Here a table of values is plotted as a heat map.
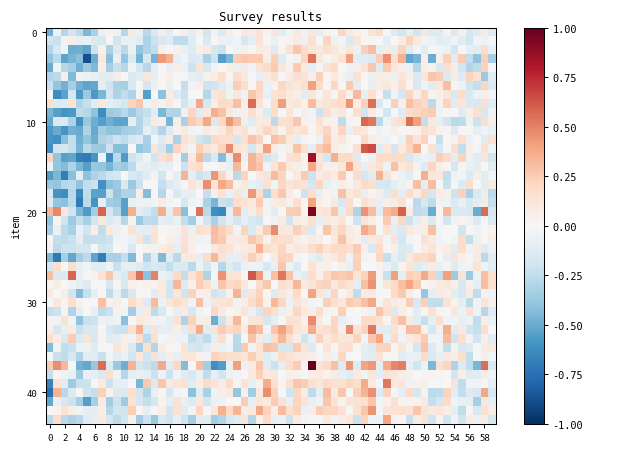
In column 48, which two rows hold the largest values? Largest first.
10, 28
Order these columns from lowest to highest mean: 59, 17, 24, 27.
59, 17, 24, 27
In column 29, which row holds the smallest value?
18
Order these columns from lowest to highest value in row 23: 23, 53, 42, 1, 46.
1, 42, 53, 46, 23
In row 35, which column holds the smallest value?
0
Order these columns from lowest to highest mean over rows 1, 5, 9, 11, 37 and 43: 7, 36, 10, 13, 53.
10, 13, 7, 53, 36
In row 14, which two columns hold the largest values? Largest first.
35, 25
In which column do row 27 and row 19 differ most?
3
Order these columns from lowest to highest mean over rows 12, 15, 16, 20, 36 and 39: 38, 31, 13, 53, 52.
13, 52, 53, 38, 31
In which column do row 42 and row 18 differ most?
2
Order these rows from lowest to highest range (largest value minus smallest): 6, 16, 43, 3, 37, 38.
38, 43, 6, 16, 3, 37
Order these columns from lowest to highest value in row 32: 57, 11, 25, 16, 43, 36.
57, 16, 11, 36, 43, 25
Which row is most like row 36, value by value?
23
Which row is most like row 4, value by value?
41
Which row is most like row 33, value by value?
8
